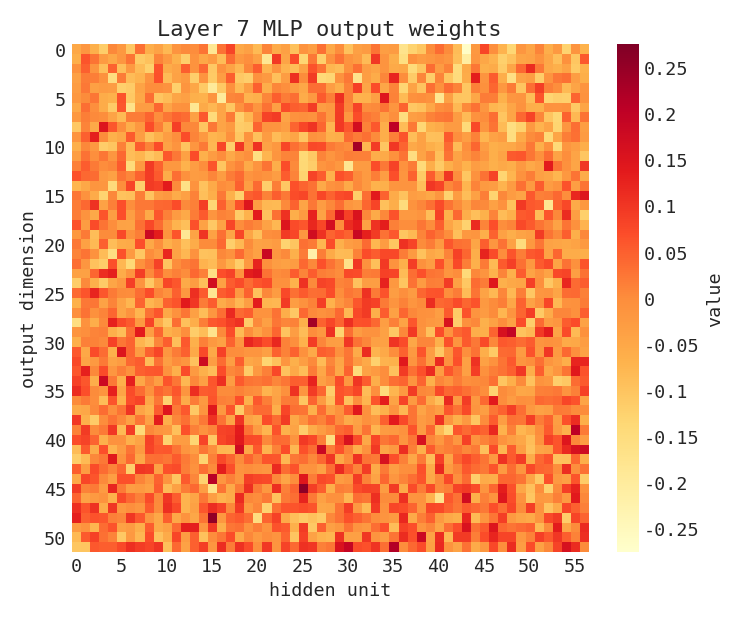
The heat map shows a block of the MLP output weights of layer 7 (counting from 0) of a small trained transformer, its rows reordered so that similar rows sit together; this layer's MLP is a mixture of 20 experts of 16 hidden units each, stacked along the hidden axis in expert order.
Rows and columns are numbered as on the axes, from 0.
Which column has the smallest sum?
15
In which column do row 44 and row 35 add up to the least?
46
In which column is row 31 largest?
5
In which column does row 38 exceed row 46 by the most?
40
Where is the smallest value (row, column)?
0, 43
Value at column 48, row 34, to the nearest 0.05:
-0.05
